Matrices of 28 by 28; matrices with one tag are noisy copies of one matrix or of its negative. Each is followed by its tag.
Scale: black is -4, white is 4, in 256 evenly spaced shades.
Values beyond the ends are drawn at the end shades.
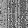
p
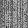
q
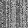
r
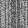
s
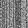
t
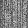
q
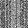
s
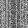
s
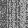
p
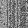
p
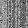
p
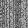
t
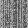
q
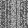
s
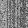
p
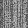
q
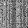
r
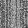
s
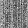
q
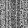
s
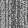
s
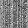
q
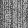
q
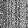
p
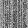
q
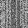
s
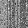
p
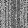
s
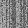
r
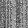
r
